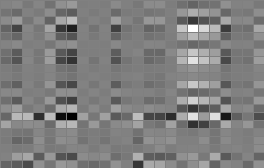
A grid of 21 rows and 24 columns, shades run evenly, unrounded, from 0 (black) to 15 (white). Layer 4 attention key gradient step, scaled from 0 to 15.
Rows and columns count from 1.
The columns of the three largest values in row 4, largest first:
18, 19, 17
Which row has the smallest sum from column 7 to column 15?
4
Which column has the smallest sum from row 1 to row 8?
7
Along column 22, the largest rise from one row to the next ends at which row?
16
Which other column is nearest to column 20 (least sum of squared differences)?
5
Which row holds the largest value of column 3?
15
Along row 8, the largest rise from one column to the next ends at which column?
8
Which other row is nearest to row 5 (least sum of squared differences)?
2
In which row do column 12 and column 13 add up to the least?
21
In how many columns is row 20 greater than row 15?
14
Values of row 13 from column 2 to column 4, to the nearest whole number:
5 8 7
